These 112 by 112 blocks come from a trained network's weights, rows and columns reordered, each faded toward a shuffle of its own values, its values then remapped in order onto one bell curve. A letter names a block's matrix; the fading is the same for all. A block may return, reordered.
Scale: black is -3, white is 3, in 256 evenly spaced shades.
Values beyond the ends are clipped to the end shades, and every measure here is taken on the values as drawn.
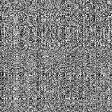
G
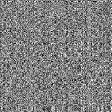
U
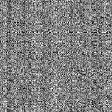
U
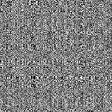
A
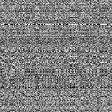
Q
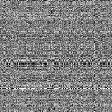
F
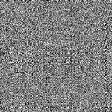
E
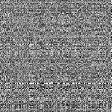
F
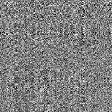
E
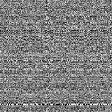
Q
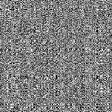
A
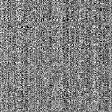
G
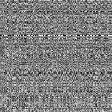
Q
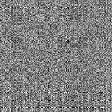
A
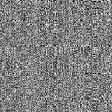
E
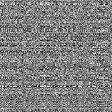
Q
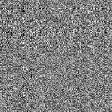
E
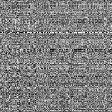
F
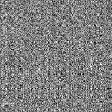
U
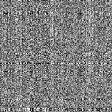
U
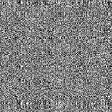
A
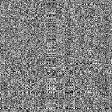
E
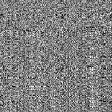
U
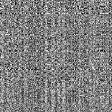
G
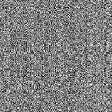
A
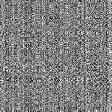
G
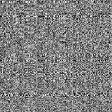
E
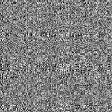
E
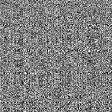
A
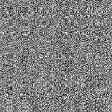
A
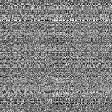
Q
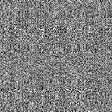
E
